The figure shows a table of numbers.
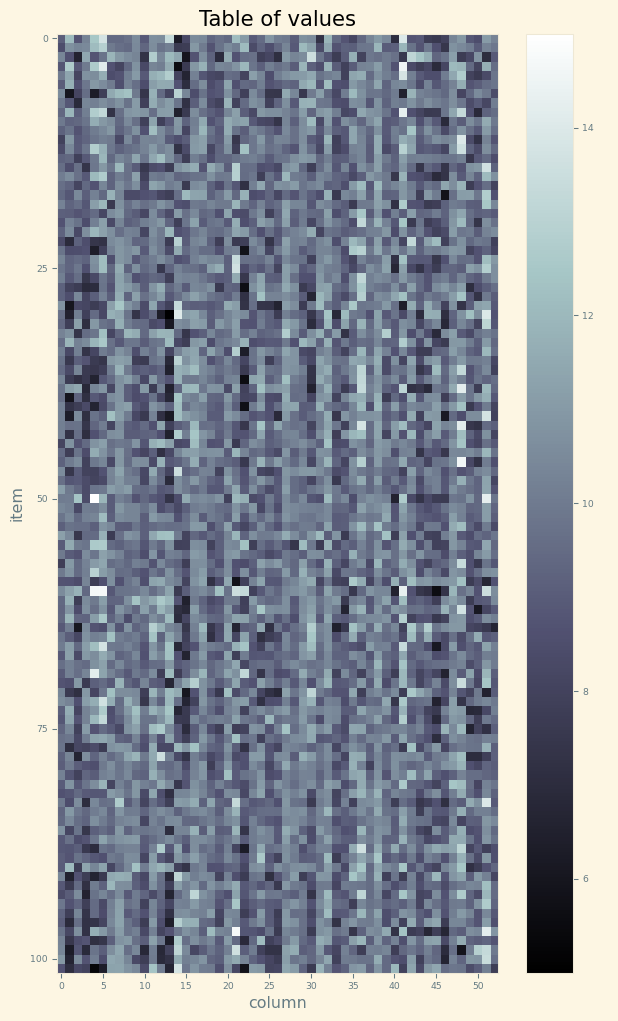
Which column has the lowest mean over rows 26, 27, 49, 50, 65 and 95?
3
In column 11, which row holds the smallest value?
38
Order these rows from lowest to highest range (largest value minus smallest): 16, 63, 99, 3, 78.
16, 63, 78, 99, 3
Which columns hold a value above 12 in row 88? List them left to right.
12, 36, 48
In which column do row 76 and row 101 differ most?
4
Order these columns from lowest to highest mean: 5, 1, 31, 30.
1, 30, 31, 5
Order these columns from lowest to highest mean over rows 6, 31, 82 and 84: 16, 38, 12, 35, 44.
12, 44, 16, 35, 38
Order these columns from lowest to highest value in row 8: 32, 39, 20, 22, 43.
43, 22, 39, 20, 32
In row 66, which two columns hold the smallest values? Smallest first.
45, 14
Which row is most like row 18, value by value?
24
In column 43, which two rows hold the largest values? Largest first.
2, 71
